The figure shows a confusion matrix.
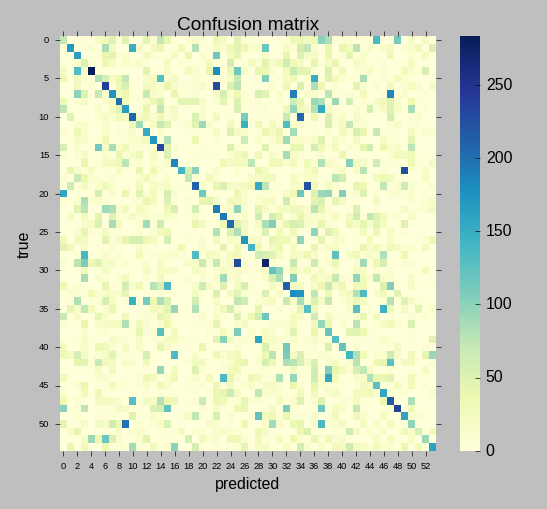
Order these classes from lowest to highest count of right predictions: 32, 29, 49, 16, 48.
49, 16, 32, 48, 29
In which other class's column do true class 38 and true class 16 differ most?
14
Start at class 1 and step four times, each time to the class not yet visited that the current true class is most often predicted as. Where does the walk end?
33
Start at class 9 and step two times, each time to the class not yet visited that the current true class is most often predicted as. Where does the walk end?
42
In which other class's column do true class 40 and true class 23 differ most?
32
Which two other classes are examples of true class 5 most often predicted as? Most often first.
36, 14
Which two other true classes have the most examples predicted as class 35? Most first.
19, 1
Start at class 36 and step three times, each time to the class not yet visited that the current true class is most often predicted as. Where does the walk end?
22
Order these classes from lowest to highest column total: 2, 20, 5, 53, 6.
53, 20, 5, 2, 6
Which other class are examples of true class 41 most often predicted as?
16
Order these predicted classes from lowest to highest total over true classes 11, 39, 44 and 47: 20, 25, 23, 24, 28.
25, 24, 20, 28, 23
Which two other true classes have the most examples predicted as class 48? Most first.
0, 33
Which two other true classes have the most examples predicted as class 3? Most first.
28, 29
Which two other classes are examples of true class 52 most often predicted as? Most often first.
6, 4
